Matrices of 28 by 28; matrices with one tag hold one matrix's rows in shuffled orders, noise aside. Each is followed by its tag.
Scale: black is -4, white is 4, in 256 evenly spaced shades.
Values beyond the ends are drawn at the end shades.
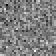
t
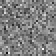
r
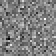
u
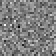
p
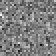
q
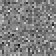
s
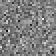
r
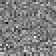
t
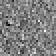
u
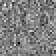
p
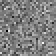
r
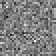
t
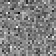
s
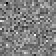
t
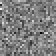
q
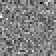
q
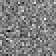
u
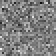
q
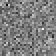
r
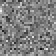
q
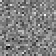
u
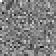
q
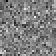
t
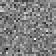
t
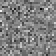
q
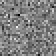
s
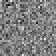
u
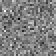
p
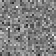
s
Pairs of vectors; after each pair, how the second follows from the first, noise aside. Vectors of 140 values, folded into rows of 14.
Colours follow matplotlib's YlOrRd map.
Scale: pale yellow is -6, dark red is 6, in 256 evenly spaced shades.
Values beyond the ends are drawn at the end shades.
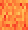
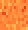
negated, partly zeroed.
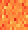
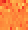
wrapped around, negated, partly zeroed.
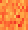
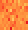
wrapped around, negated, partly zeroed.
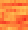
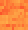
reversed, shrunk.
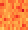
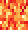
wrapped around, negated, scaled up.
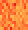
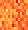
reversed.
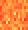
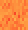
negated, shrunk.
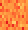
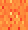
wrapped around, negated, partly zeroed.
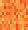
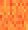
reversed, shrunk.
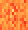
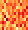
wrapped around, negated, scaled up.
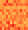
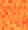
negated, shrunk.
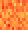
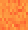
reversed, shrunk.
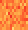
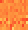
partly zeroed.
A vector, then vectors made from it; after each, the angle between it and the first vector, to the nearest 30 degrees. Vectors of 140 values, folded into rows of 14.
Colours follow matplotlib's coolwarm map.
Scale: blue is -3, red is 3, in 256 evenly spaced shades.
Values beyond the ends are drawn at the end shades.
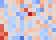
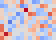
30 degrees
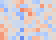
30 degrees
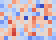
90 degrees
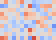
60 degrees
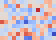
90 degrees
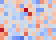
30 degrees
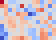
150 degrees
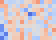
150 degrees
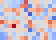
120 degrees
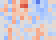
90 degrees
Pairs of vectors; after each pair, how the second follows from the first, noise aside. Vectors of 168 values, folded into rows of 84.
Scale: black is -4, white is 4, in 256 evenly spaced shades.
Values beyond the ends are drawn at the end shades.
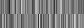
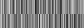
negated.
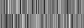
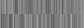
wrapped around, negated, shrunk.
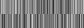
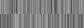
reversed, negated, shrunk.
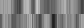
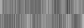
wrapped around, negated, shrunk.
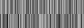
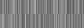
wrapped around, negated, shrunk.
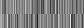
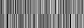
negated.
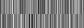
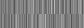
reversed, negated, shrunk.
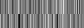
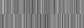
wrapped around, negated, shrunk.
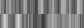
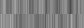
wrapped around, negated, shrunk.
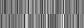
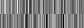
negated.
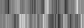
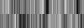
negated.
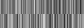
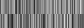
negated.
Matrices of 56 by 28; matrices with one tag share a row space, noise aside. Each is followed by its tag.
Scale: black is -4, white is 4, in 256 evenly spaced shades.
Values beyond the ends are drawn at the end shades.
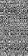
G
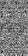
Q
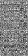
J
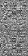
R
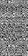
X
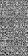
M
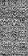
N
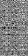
N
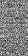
M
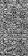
R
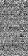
J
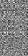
X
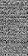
G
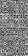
M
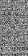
N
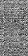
J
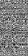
N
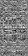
R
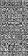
X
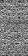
Q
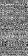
M
